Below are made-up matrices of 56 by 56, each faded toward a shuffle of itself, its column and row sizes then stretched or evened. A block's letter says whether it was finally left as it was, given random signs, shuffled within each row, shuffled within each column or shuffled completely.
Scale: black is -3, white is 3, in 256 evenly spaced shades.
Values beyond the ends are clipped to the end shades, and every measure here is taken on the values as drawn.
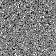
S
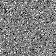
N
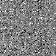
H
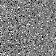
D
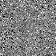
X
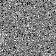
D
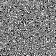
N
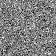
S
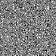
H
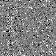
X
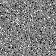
S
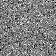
S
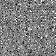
H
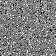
S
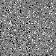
X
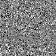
X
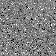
N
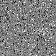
D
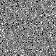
X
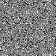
X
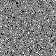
S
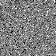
N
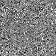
X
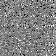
X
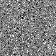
D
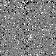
X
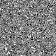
N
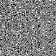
H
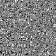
H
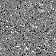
N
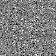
D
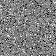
D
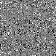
X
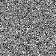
D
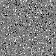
D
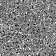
S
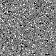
D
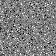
S
